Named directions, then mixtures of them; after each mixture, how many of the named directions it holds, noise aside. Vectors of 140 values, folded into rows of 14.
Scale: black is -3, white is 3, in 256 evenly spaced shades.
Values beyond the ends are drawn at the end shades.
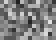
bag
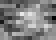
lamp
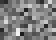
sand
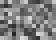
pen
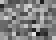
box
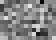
one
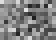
three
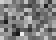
two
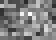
three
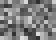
one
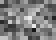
three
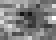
one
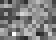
two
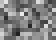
two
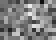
four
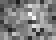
four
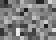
two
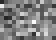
two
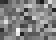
one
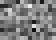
four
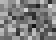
four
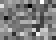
two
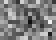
two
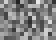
one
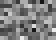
four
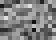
three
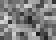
four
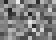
two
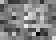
two
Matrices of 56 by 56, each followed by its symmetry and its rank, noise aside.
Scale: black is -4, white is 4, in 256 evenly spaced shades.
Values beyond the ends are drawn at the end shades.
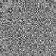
symmetric, rank seven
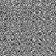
antisymmetric, rank six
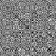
symmetric, rank five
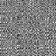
no symmetry, rank six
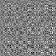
no symmetry, rank five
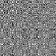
no symmetry, rank five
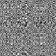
no symmetry, rank seven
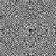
symmetric, rank six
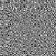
antisymmetric, rank six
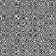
symmetric, rank five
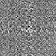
symmetric, rank seven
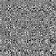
no symmetry, rank six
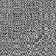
symmetric, rank six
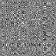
symmetric, rank five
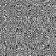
no symmetry, rank seven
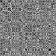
symmetric, rank six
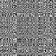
no symmetry, rank five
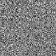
no symmetry, rank six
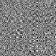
no symmetry, rank five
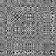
symmetric, rank five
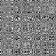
no symmetry, rank six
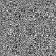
no symmetry, rank seven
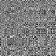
no symmetry, rank six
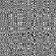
no symmetry, rank six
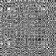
symmetric, rank six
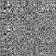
no symmetry, rank seven
